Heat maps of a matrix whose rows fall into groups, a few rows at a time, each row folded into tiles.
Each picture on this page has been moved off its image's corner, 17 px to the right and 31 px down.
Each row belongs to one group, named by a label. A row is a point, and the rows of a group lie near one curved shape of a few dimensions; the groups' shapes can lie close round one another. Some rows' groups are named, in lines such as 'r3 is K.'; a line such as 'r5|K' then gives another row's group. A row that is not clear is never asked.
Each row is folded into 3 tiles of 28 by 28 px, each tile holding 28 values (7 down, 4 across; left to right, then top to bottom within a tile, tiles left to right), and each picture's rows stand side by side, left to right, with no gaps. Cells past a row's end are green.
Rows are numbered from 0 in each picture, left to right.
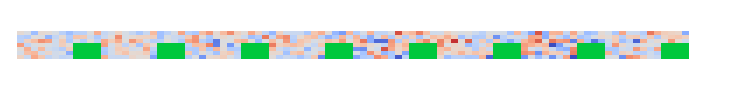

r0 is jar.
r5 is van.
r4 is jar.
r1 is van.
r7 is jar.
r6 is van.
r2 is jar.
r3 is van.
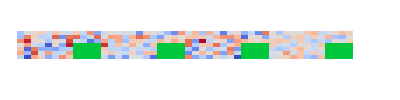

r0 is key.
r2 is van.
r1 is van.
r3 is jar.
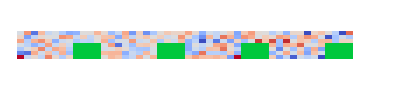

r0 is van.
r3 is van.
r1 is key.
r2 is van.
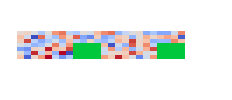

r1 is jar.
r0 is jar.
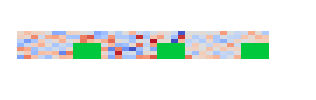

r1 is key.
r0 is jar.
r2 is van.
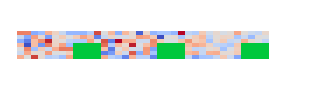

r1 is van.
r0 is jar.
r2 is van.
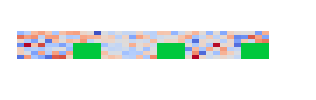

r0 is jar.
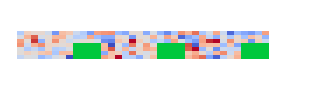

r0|van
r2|jar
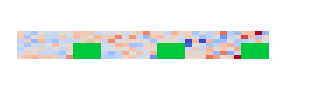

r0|van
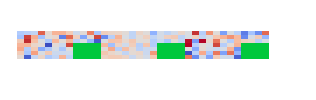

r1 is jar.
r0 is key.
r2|van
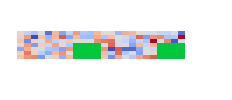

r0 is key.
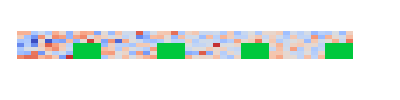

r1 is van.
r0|van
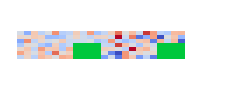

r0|van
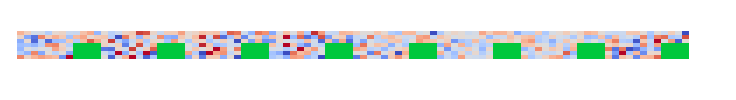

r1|jar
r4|jar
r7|key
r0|van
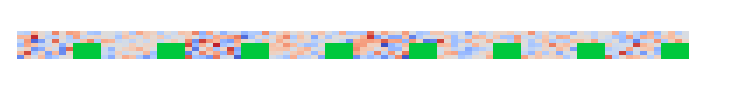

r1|jar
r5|key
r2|van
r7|van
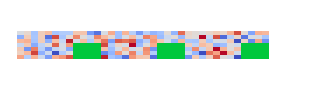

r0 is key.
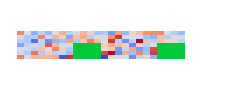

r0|van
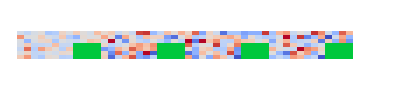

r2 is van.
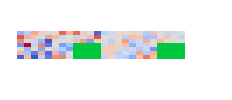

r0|jar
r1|jar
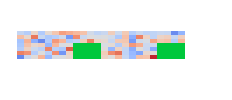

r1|key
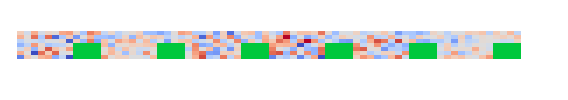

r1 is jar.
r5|van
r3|van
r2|key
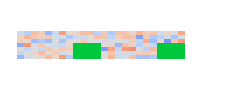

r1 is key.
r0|jar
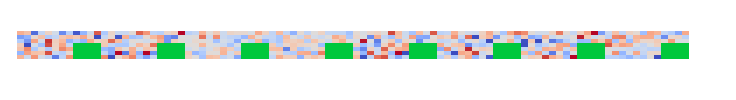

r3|jar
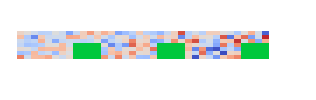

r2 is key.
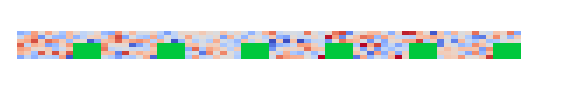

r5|van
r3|van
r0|van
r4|jar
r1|van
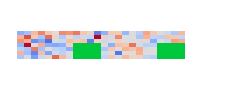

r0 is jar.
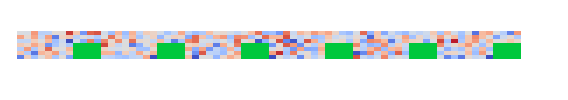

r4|van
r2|key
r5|van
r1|van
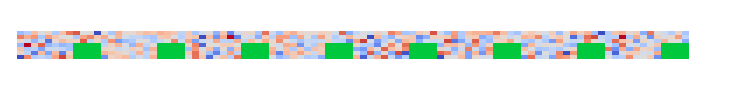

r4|jar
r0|jar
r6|jar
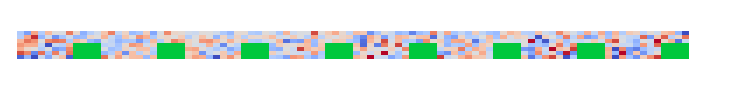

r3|jar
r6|jar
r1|van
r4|jar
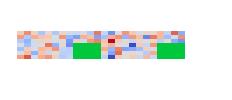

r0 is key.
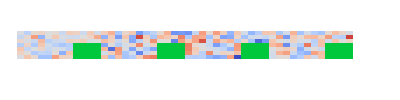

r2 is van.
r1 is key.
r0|jar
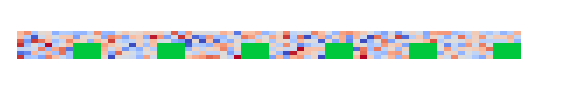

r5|jar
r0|van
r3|key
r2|van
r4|key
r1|key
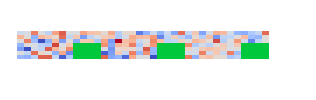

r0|jar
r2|jar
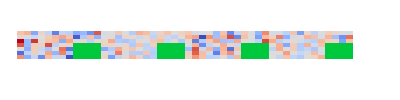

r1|jar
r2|key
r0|van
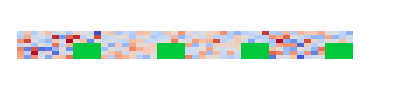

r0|key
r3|van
